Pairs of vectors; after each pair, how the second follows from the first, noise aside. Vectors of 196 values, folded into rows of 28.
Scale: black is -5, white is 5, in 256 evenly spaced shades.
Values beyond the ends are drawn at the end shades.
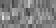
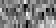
reversed, negated, scaled up.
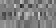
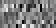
wrapped around, negated, scaled up.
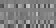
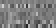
sign-scrambled.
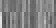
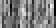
reversed, negated, scaled up.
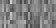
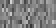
sign-scrambled.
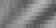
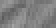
wrapped around, negated, shrunk.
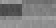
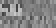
sign-scrambled.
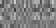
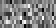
wrapped around, negated, scaled up.
